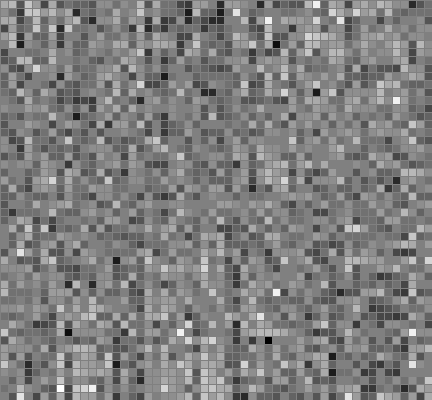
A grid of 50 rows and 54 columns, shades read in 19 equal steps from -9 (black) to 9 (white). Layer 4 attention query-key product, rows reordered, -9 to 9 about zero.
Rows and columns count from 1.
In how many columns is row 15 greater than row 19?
19
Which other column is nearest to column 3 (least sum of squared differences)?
28
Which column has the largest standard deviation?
21
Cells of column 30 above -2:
28
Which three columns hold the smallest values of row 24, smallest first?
32, 49, 4
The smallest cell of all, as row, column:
43, 34
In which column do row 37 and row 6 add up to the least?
3
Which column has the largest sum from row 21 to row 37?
52
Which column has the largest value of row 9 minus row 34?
5
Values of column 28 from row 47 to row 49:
0 5 3
